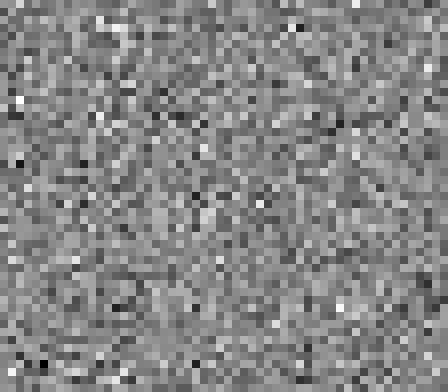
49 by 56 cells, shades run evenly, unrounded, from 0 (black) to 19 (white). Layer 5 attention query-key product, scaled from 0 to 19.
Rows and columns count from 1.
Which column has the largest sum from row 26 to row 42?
27
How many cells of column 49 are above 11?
18
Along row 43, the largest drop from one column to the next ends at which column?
16
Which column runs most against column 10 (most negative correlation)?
46
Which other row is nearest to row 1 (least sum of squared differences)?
20
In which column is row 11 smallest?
35
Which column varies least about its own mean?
52
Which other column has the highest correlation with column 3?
45
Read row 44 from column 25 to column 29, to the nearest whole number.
10 10 11 15 9
